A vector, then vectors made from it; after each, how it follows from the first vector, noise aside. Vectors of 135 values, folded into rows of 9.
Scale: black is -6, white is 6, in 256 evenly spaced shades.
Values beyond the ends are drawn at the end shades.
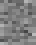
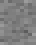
shrunk.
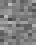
wrapped around.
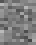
wrapped around.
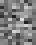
wrapped around, scaled up.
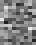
wrapped around, scaled up.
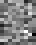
negated, scaled up.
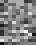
negated, scaled up.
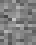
wrapped around.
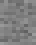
shrunk.
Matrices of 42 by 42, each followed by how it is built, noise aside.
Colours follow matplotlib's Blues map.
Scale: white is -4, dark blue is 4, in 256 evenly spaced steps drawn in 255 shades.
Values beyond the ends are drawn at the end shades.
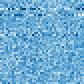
uneven rows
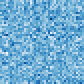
low rank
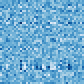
low rank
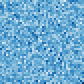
diagonal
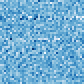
uneven rows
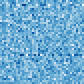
uneven rows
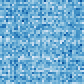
blocks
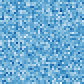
noise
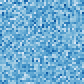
noise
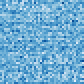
blocks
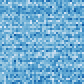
blocks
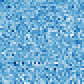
uneven rows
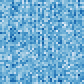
blocks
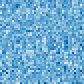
low rank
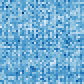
blocks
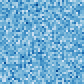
noise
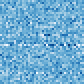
uneven rows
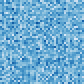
blocks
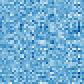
low rank
